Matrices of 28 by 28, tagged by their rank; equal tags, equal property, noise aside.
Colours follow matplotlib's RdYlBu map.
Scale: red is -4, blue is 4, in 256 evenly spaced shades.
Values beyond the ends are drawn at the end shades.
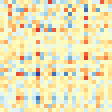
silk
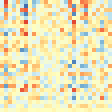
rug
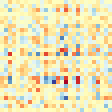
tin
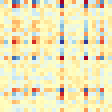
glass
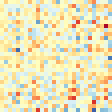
silk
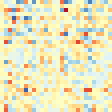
silk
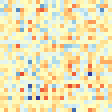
silk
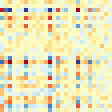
glass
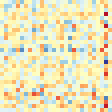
silk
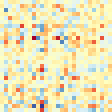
rug
